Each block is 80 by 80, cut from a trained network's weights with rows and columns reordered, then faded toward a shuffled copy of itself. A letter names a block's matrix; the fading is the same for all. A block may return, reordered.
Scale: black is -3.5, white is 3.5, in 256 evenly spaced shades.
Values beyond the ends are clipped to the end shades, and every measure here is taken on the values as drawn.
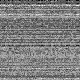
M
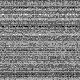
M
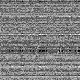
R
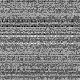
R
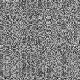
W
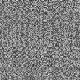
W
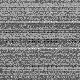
R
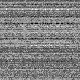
M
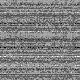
R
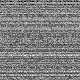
R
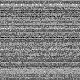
M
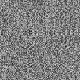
W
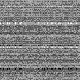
M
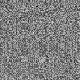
W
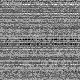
M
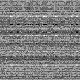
M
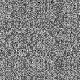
W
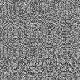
W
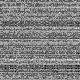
R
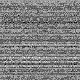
M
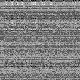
M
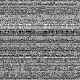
M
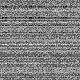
M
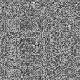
W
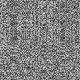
W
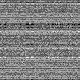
M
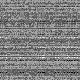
R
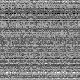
M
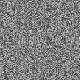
W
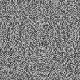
W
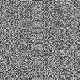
W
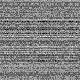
M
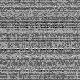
M
